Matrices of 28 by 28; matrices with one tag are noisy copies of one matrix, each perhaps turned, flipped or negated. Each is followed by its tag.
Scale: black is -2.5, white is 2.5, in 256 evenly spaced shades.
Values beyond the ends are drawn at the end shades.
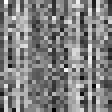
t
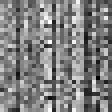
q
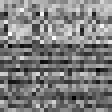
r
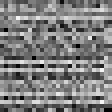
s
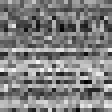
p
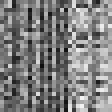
r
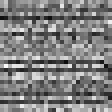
s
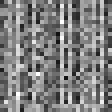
s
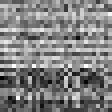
r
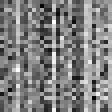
q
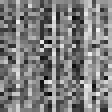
q
